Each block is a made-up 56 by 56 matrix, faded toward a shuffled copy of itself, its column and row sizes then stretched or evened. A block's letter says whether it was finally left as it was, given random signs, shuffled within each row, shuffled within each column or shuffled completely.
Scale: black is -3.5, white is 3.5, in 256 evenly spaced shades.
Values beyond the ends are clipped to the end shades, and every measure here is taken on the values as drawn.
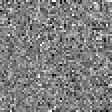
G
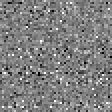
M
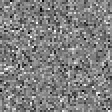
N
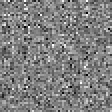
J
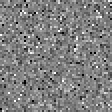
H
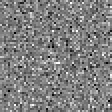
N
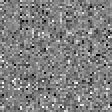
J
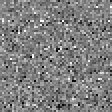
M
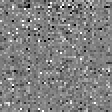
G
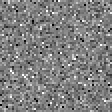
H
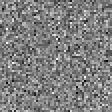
N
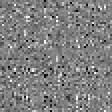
J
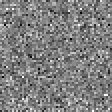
M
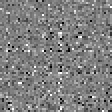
G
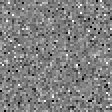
H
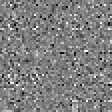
J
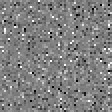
N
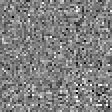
G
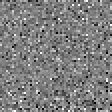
G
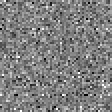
M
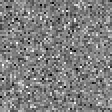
H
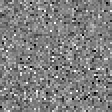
M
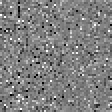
N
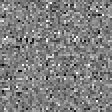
J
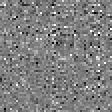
J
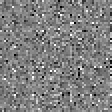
J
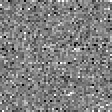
M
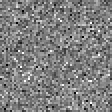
H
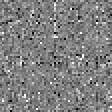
J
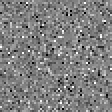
M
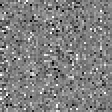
N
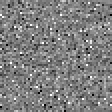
H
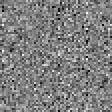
N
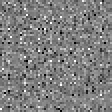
G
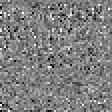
G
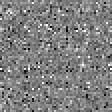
G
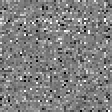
G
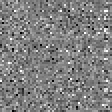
J
